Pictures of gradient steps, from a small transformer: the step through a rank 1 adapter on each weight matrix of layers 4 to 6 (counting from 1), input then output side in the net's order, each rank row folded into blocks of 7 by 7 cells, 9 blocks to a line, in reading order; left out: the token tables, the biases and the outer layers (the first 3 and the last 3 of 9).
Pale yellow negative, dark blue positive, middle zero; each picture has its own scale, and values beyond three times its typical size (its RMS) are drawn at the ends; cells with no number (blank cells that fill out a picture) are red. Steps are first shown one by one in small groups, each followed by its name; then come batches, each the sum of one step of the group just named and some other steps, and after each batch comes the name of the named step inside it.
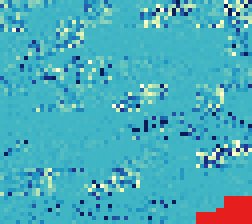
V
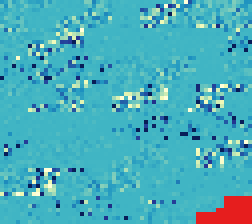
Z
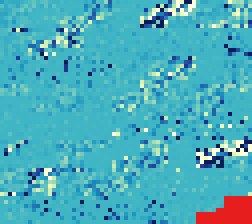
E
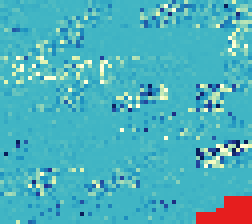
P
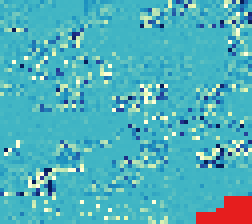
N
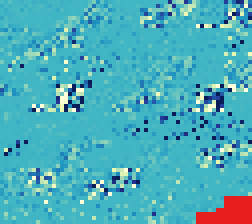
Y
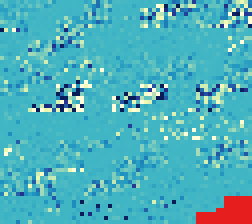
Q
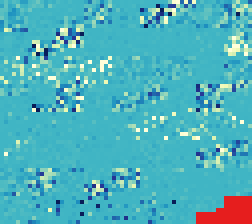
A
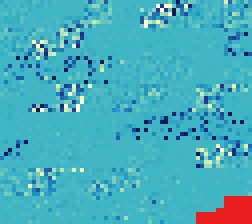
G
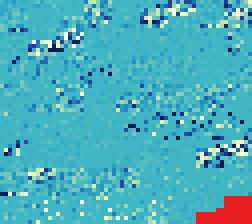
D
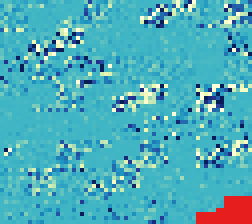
N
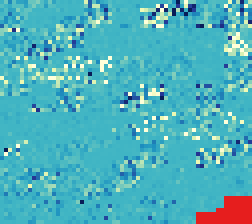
A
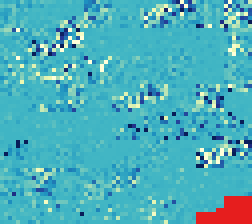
P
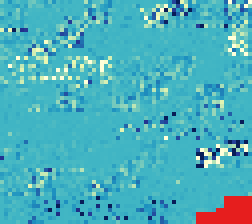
P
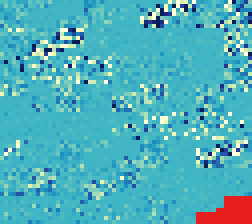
N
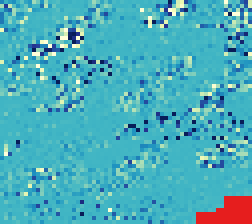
D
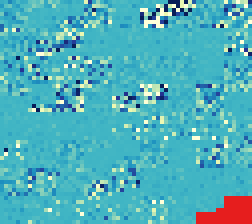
Q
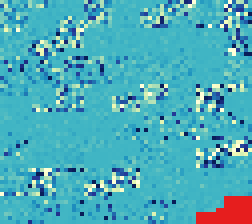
V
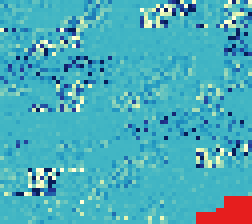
G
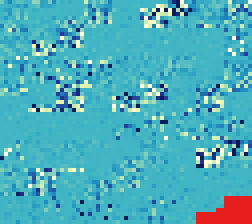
Q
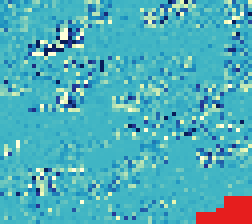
D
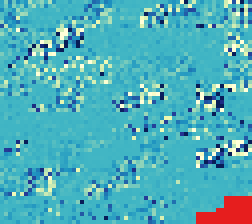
V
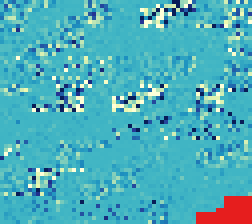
Q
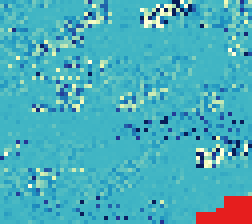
G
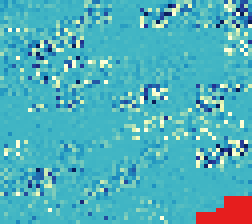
Z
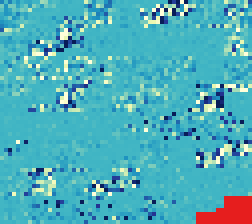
Y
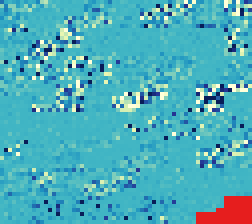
N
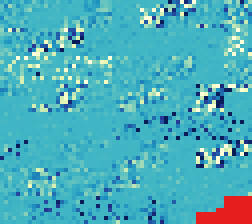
Y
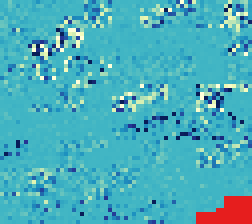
Z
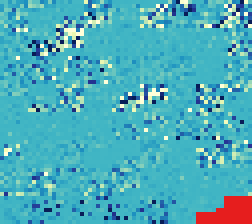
Z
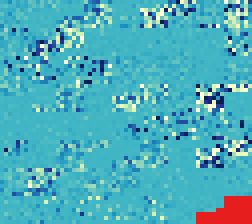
N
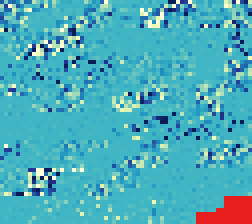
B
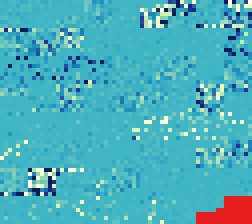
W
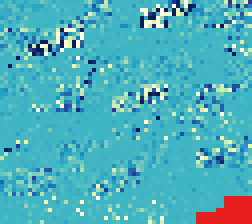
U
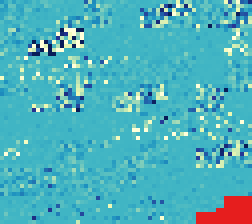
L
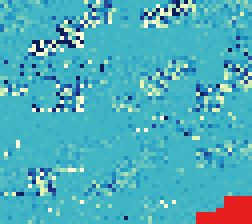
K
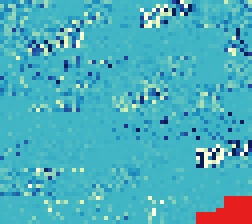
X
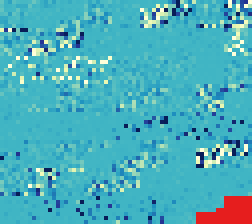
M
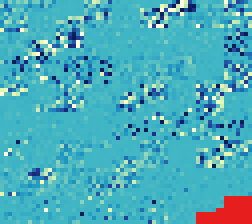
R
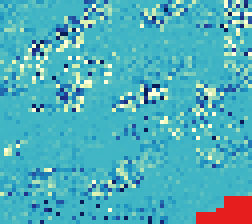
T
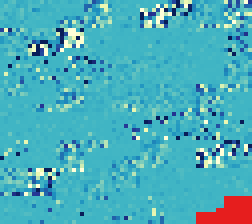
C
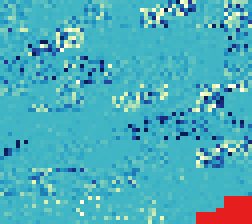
U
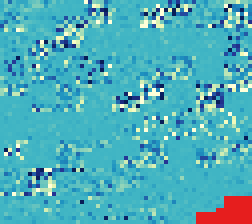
K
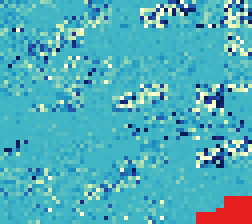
U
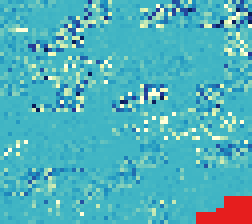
T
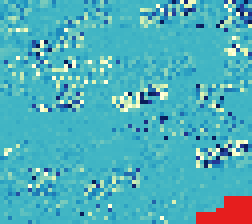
L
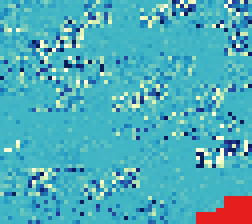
X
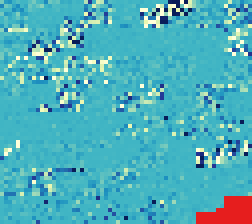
M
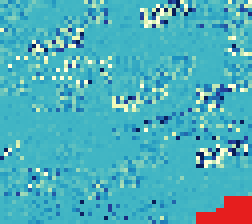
M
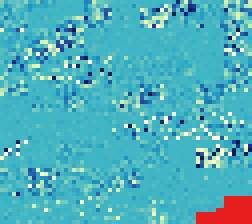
R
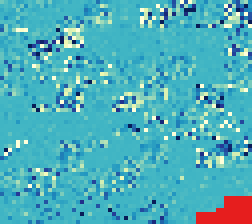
C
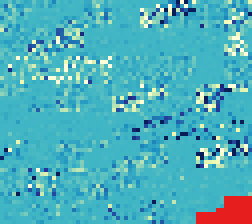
M
